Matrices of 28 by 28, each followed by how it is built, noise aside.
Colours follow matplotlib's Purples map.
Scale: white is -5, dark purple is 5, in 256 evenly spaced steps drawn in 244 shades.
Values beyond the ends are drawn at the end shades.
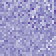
upper triangular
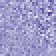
upper triangular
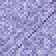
Hankel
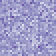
noise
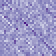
Toeplitz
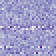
uneven rows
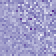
upper triangular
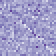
diagonal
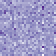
uneven columns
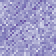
Hankel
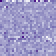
uneven rows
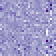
uneven columns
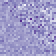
upper triangular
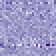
uneven rows
